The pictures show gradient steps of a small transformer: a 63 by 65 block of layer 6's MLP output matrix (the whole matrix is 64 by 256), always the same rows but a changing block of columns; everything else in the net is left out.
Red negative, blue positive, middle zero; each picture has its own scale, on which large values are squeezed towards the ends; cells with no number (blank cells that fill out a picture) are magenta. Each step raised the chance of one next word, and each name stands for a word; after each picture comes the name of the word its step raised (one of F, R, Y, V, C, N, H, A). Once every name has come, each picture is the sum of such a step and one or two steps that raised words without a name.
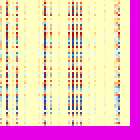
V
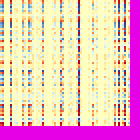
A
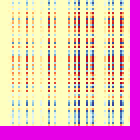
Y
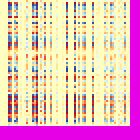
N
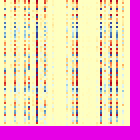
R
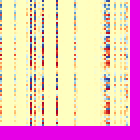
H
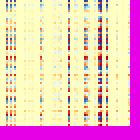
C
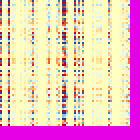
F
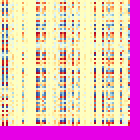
A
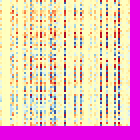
V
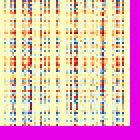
F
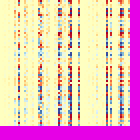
V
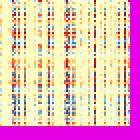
V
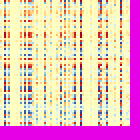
F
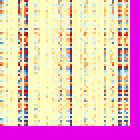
F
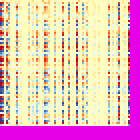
N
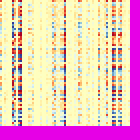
R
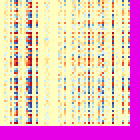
H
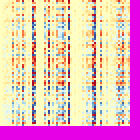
R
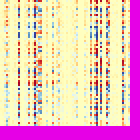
R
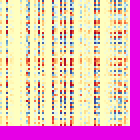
F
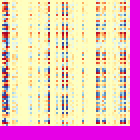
V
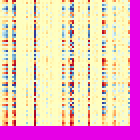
A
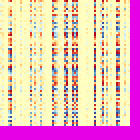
R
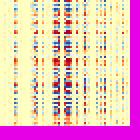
H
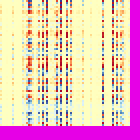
F
